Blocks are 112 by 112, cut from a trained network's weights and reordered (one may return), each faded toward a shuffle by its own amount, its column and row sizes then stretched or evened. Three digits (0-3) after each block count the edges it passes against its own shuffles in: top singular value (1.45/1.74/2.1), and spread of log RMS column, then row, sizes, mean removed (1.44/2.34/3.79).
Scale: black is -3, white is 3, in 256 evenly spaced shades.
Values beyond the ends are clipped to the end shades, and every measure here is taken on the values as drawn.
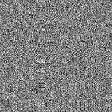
3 1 0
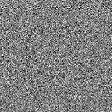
2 1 1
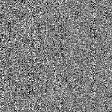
1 2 0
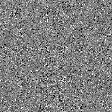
1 1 1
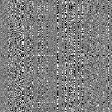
3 3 0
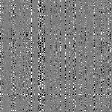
2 3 1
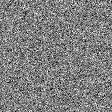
0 0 0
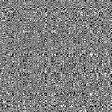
3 2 2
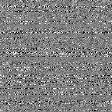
0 1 3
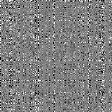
3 3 2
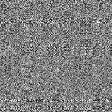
3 1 2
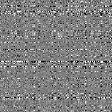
3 2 3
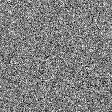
0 0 0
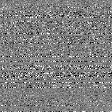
1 1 3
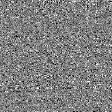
1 1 2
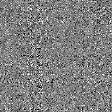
1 2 2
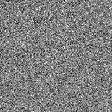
2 0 0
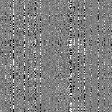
3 3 1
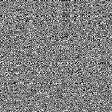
2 0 2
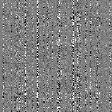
2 3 1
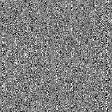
1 2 0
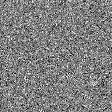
0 0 1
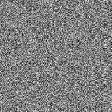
3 1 0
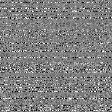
1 1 3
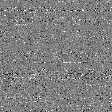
0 0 2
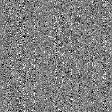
1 2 0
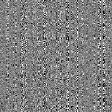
3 3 1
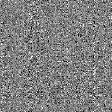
2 2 1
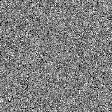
0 1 0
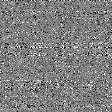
1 1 2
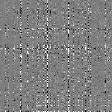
3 3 2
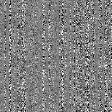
0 3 1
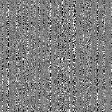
1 3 1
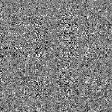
1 2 2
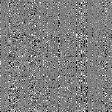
0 3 2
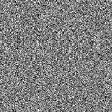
2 1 0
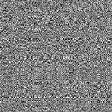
3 1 2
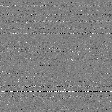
3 0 2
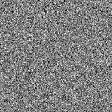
1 1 0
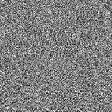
2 0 1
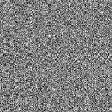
3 1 1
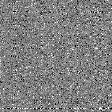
1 1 1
